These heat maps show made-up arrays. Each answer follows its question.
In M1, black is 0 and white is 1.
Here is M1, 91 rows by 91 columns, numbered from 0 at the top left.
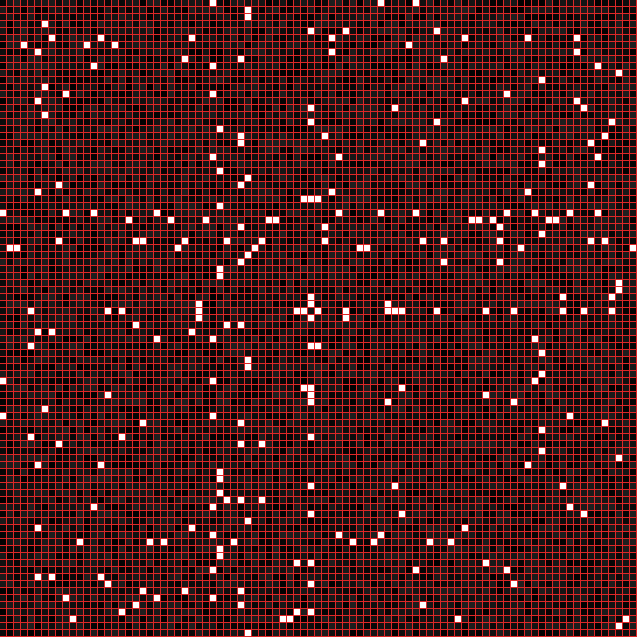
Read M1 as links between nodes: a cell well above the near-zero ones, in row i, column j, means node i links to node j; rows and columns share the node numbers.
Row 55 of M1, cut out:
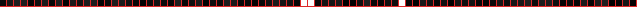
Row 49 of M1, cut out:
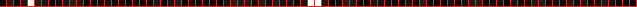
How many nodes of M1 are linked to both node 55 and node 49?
1
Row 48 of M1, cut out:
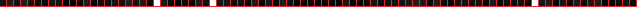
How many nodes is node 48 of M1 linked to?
3
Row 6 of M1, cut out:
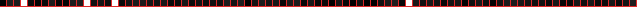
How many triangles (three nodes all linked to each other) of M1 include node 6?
0
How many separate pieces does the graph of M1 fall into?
9
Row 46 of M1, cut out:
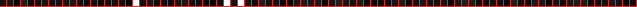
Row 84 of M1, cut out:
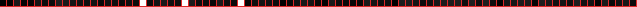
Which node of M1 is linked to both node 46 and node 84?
node 34
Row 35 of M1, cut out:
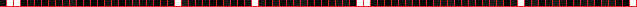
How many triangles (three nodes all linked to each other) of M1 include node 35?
0
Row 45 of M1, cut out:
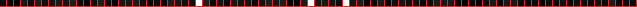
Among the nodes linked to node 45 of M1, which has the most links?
node 44
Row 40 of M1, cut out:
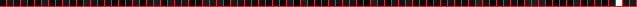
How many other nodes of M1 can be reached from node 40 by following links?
5
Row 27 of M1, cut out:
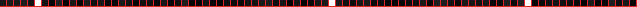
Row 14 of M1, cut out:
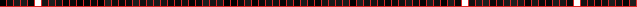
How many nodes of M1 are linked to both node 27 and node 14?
1
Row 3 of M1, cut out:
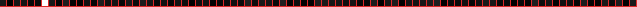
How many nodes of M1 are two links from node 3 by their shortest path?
3
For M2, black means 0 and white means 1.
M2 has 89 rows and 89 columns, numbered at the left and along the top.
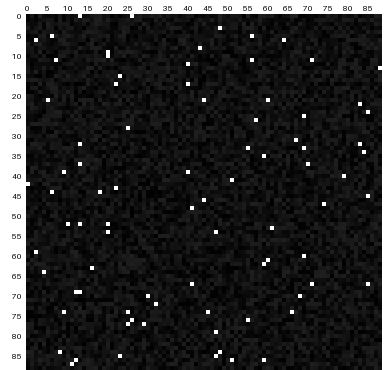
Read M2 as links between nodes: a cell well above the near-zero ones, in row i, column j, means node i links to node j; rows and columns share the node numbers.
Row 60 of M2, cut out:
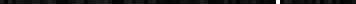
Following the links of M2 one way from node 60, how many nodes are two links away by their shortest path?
2
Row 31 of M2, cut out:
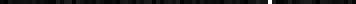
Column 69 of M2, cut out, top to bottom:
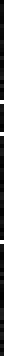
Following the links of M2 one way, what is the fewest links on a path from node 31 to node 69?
6
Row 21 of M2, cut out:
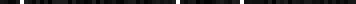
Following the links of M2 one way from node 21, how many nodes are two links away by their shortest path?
4
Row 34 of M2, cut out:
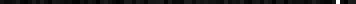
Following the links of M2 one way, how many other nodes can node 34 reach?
8
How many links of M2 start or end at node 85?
5
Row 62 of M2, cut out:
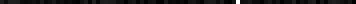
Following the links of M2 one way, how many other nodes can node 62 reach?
2
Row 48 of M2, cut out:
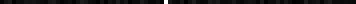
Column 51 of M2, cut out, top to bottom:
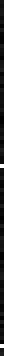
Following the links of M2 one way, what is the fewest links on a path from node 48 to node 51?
2
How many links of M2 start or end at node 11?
4
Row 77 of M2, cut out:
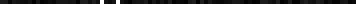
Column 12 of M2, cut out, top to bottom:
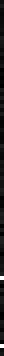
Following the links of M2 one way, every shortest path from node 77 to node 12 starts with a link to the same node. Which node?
node 25
